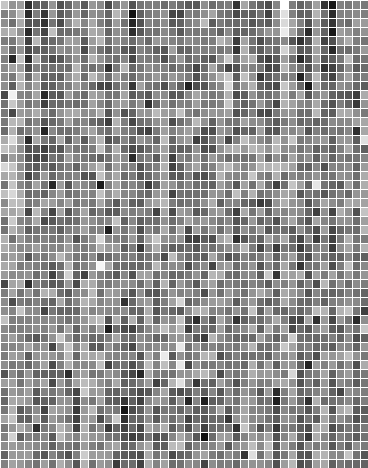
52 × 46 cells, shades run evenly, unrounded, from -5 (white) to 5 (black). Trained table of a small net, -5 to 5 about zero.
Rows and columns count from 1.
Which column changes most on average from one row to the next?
13
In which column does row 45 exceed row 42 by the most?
26
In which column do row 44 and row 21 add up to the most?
35
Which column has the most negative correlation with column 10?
41
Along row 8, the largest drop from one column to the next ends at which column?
36
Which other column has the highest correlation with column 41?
11
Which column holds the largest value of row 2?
17
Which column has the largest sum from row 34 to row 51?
16
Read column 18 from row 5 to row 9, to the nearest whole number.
0 0 0 0 0
